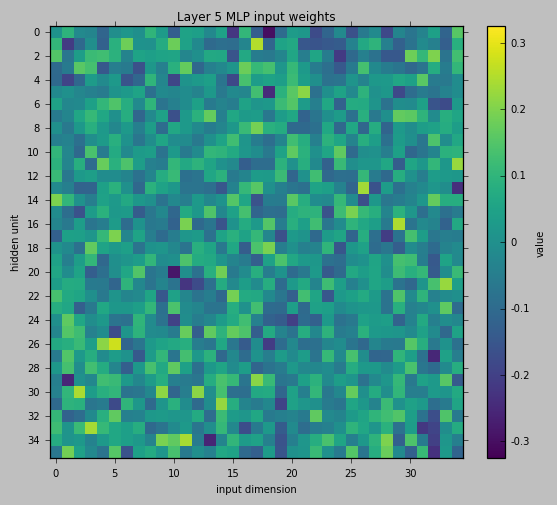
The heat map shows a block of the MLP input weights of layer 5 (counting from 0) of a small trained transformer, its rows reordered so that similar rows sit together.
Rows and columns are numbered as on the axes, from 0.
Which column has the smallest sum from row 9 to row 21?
28
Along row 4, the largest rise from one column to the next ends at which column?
16
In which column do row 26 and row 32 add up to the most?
5
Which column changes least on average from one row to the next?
27
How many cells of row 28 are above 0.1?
5
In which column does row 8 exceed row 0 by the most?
18
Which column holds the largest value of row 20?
14
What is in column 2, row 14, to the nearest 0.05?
0
